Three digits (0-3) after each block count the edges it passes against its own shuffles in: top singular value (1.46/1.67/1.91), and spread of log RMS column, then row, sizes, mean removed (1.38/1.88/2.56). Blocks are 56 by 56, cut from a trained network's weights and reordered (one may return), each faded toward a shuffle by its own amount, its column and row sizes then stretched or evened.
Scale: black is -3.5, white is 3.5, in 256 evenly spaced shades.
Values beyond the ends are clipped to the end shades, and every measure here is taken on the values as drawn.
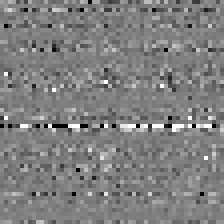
3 0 3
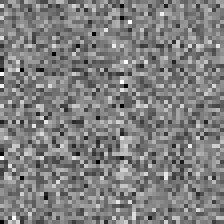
3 1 1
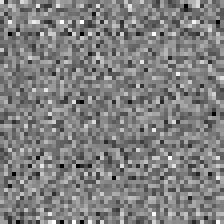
3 0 2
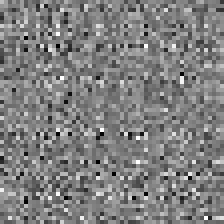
3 2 2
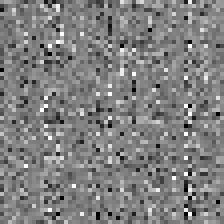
2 3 0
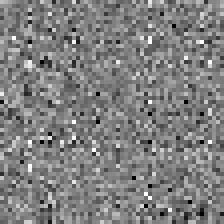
2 2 1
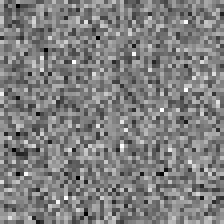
0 0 0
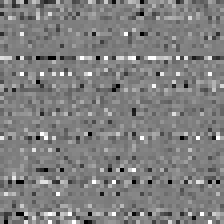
2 0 3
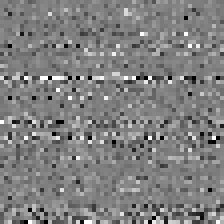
2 0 3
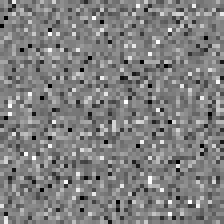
0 0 0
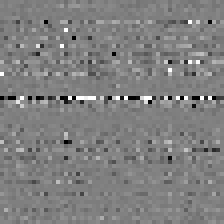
3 0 3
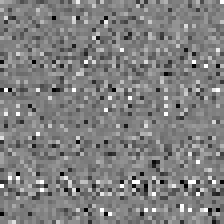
0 0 2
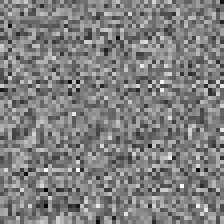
3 0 1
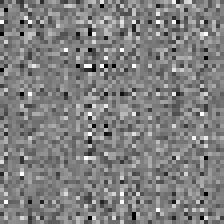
2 3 2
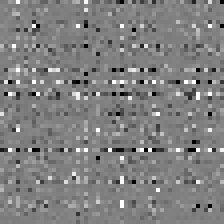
3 2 3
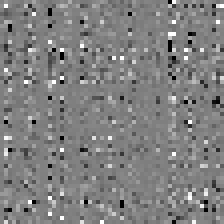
0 3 2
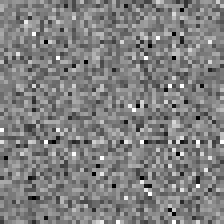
0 1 1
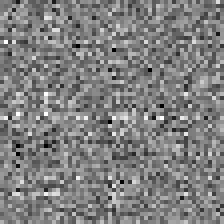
2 1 1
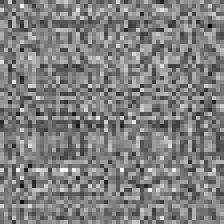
3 1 1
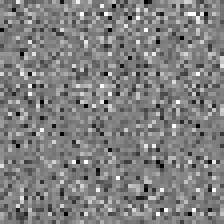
0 1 2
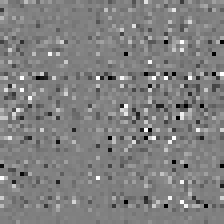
0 2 3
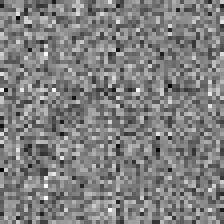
3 2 0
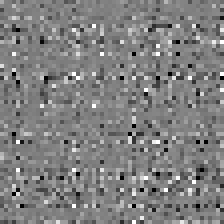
1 2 3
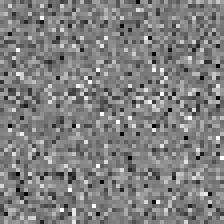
1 0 0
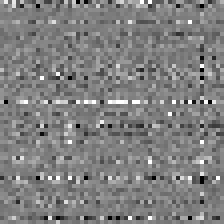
2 1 3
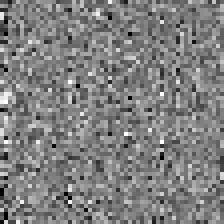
1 2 0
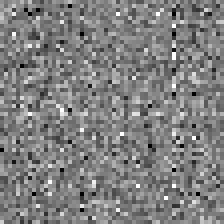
0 2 0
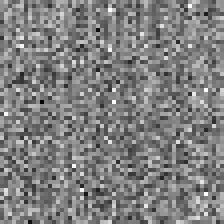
2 1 0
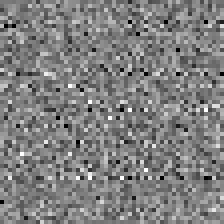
2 0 2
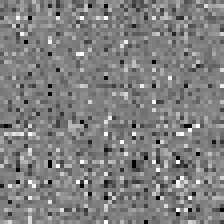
0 2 2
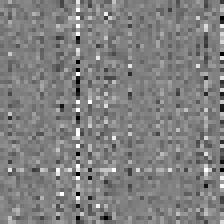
2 3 0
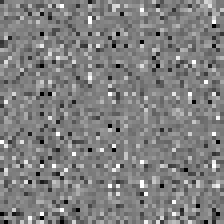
0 2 1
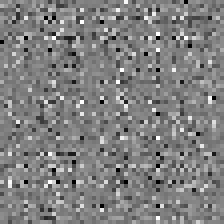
2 2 2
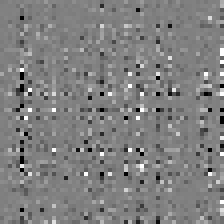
1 3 2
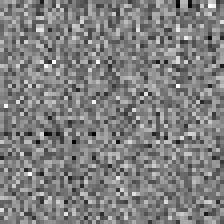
2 0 1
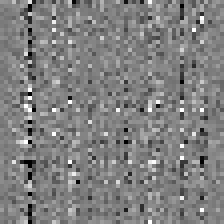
1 3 1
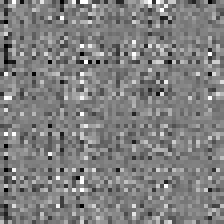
1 3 3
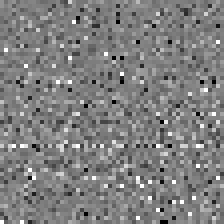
0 0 1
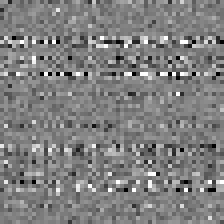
3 0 3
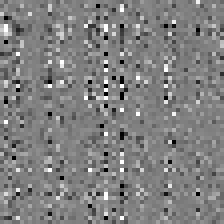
3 3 1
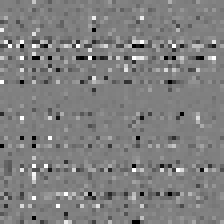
3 2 3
